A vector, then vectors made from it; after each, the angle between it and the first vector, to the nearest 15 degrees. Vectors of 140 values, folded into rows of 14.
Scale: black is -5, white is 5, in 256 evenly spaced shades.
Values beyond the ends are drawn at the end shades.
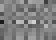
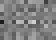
15 degrees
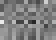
165 degrees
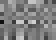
30 degrees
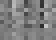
75 degrees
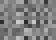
45 degrees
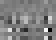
105 degrees
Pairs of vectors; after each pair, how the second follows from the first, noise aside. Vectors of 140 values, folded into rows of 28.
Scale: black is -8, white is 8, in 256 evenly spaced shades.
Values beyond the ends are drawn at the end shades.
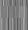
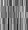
scaled up.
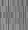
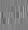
negated, partly zeroed.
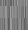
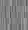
negated, partly zeroed.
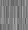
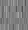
negated, partly zeroed.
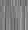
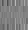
wrapped around, negated, partly zeroed.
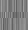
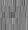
reversed, partly zeroed.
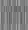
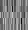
wrapped around, negated, scaled up.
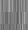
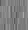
wrapped around, negated, partly zeroed.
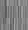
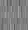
negated, partly zeroed.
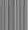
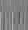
reversed, partly zeroed.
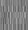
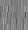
negated, partly zeroed.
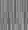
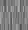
wrapped around.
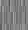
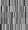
scaled up.
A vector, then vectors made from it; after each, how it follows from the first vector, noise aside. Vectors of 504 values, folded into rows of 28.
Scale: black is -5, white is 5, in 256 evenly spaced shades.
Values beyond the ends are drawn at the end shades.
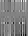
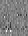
wrapped around, partly zeroed.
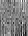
copied.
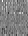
reversed, negated, partly zeroed.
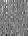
reversed, negated, partly zeroed.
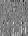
negated, partly zeroed.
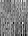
copied.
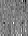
negated, partly zeroed.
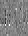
wrapped around, partly zeroed.
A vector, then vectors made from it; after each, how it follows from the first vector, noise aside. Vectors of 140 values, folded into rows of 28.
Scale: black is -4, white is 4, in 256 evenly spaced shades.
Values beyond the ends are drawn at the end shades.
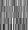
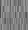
wrapped around, negated, shrunk.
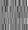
wrapped around, partly zeroed.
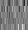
reversed, partly zeroed.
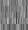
wrapped around, negated, shrunk.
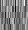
reversed, negated.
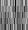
reversed, negated.
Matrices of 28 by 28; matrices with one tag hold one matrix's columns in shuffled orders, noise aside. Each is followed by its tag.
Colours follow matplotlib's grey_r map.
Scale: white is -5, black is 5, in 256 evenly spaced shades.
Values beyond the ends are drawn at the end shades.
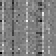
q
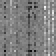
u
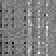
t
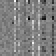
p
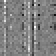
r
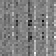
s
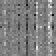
r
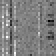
s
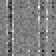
u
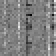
r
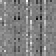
p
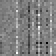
t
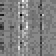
r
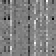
p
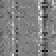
u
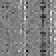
u
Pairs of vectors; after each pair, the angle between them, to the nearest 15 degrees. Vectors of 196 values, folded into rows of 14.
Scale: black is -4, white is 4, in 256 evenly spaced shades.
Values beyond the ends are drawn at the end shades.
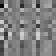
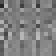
15 degrees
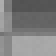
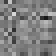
90 degrees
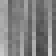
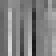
120 degrees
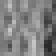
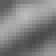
90 degrees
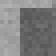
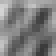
60 degrees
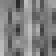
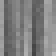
75 degrees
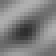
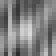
135 degrees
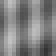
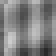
15 degrees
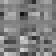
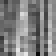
120 degrees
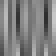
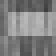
75 degrees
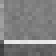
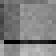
150 degrees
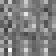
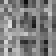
135 degrees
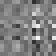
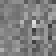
45 degrees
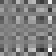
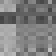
60 degrees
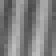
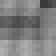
105 degrees
